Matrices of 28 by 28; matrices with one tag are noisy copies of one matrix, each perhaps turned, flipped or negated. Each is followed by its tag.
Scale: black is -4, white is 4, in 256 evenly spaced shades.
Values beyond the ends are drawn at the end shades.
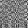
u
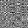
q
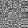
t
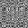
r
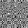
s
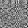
u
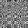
s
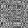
r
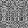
r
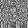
t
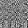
u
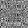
r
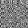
u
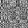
t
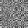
s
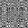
r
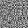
q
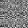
u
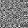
u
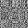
t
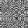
s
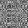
r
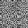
s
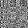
t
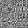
q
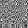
u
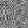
q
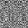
r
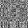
t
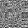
t
